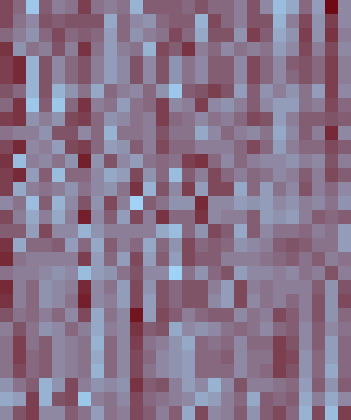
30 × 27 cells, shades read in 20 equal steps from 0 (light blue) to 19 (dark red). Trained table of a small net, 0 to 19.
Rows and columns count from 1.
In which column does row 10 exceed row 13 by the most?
5
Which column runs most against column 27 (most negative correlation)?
10
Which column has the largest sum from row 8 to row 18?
1
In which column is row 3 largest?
26
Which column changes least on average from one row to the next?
24
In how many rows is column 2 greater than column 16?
17
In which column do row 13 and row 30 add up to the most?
2
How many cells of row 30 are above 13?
2
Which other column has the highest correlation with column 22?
23
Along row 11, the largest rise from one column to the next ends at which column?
6
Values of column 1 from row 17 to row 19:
11 15 16
